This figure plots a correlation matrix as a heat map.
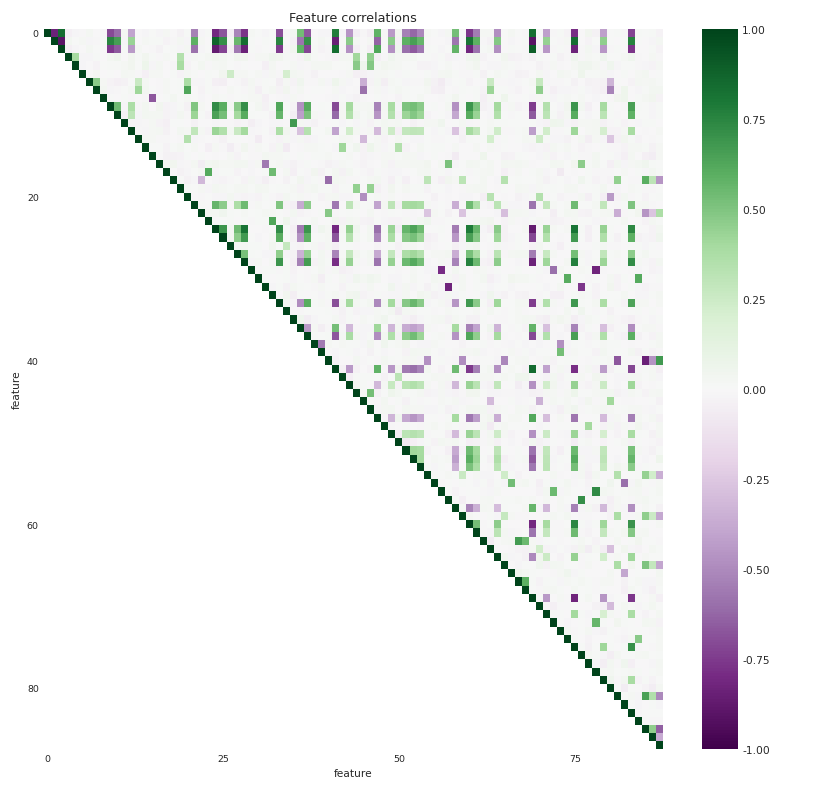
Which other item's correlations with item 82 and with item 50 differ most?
55
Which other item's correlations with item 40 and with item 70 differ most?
85
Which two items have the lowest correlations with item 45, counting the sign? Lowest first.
7, 20
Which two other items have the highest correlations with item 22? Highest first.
40, 87
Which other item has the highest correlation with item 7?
20
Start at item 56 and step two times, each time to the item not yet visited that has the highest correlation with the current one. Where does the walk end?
72
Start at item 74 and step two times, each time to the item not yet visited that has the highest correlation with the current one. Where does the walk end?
84
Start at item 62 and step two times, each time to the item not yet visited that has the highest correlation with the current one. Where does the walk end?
68
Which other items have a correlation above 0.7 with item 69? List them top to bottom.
0, 2, 41
